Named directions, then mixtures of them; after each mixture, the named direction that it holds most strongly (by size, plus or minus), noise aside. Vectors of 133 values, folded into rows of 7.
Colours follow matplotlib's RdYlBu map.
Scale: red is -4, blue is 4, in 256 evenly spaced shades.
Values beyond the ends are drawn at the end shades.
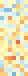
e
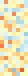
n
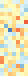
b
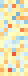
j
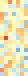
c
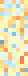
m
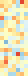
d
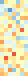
j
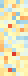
j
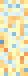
m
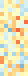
b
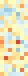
n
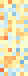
c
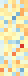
j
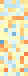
m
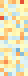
d
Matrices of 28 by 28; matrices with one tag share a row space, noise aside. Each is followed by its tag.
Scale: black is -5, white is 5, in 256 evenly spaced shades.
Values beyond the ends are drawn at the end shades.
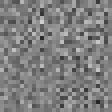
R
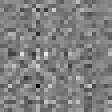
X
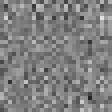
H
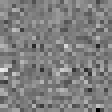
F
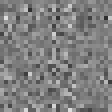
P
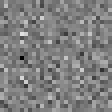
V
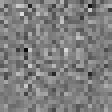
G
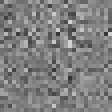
P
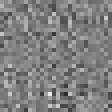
P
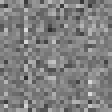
G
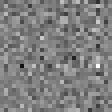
R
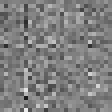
G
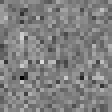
V
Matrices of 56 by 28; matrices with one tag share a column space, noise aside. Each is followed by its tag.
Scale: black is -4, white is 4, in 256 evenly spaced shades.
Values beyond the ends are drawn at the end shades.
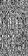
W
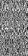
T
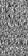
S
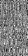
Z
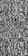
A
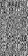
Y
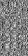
Y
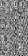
Y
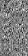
T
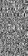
T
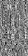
Z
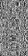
Y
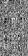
W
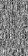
Z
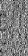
Z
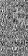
S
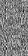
S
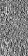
A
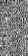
W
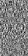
T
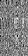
W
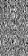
S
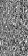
S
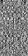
W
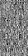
Z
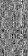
Z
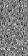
S
